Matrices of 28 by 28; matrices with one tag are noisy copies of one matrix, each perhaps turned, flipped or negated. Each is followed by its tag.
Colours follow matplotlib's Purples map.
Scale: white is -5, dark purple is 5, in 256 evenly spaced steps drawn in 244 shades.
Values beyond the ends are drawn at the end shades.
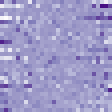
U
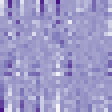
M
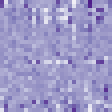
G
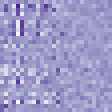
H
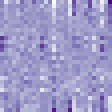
M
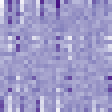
M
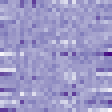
M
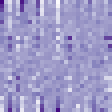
M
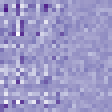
H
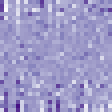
U
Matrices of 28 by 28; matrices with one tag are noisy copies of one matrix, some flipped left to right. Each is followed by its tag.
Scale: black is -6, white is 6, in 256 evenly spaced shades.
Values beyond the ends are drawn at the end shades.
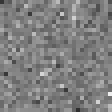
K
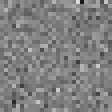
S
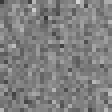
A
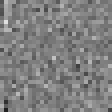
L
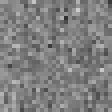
A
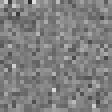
S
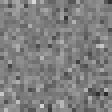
A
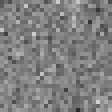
K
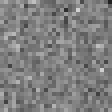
A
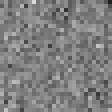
A
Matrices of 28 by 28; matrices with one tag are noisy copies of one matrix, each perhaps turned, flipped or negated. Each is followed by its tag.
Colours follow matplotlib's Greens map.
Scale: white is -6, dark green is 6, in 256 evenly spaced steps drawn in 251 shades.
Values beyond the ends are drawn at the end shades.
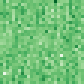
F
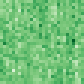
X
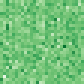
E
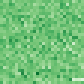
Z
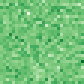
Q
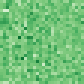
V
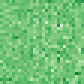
V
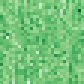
F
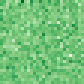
Q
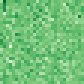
Z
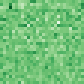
V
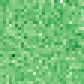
Q
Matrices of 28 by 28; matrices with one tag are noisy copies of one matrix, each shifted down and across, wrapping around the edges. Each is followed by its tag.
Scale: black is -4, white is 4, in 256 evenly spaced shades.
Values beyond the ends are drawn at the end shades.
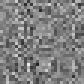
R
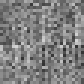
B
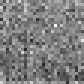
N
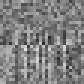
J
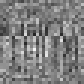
J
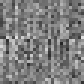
B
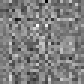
R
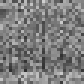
N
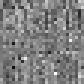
B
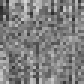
B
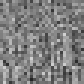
B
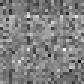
N
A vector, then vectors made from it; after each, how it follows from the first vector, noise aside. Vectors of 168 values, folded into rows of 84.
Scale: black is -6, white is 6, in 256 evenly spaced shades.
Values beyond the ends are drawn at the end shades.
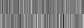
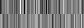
reversed, negated, scaled up.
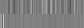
wrapped around, partly zeroed.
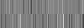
negated, partly zeroed.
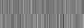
shrunk.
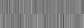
shrunk.
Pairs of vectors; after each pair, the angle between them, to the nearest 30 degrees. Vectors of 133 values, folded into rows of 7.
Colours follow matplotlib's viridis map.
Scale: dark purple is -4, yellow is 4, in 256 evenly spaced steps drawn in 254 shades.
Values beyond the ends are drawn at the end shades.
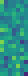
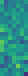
30 degrees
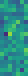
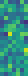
30 degrees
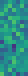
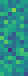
60 degrees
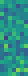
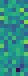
120 degrees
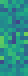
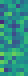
90 degrees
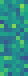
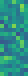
30 degrees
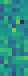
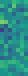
90 degrees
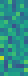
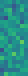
60 degrees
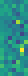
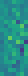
150 degrees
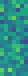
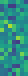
120 degrees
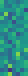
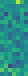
120 degrees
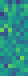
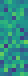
90 degrees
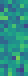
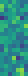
150 degrees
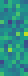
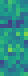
30 degrees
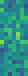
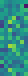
60 degrees
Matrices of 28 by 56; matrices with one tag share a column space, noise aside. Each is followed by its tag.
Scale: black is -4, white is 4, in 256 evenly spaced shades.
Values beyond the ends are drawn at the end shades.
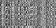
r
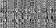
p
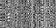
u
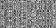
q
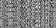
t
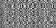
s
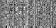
r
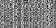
s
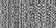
u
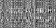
p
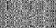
q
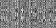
p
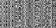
t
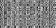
r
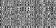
r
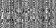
p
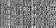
r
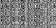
s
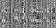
p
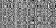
s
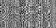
u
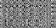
t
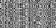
s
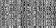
r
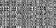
r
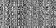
r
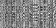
u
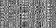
u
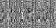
p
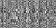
p
